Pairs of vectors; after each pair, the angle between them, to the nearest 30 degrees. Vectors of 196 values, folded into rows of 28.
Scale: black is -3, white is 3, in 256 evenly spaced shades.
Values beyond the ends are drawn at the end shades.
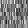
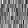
60 degrees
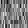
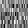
120 degrees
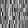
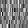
30 degrees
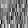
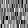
60 degrees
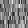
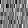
90 degrees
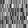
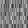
150 degrees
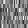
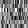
150 degrees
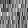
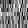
30 degrees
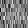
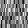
90 degrees
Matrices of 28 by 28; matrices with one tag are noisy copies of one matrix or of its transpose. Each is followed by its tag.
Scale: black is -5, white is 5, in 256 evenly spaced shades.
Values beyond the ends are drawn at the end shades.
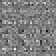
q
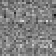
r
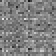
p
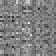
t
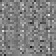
q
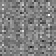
q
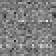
r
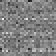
p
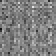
p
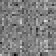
r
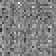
p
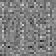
q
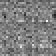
r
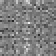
t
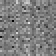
t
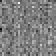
p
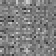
t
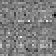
r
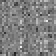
r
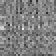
t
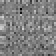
t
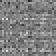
p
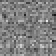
r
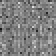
p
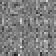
r
